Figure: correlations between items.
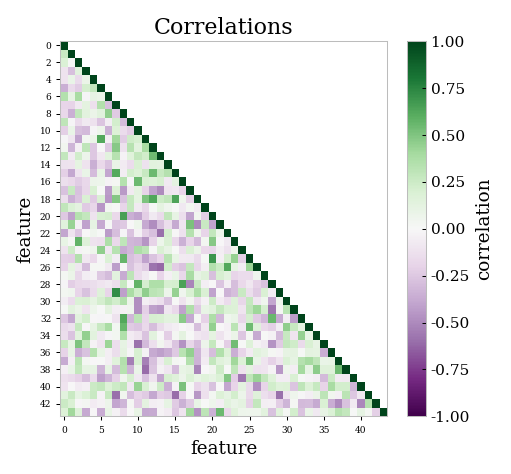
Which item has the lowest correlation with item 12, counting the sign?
26
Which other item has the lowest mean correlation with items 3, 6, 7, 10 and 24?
39
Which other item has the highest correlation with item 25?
20
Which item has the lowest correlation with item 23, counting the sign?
11
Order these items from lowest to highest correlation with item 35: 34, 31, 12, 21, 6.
12, 21, 34, 31, 6
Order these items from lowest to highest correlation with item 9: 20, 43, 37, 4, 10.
37, 20, 10, 4, 43
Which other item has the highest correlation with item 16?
28
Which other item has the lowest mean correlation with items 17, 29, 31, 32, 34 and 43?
42
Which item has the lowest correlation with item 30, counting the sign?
10
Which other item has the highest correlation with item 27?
17
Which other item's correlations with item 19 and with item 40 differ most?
5
